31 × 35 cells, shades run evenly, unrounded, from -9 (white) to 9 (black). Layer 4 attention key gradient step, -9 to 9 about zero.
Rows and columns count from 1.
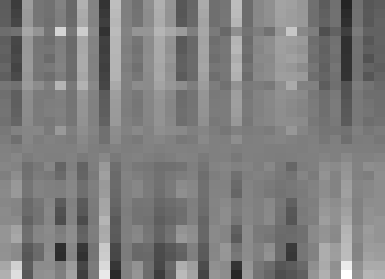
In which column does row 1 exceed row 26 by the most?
32
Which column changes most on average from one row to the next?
6
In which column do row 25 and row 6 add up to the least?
22
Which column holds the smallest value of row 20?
10
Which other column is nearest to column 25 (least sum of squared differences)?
24
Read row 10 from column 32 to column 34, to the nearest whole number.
3 0 1
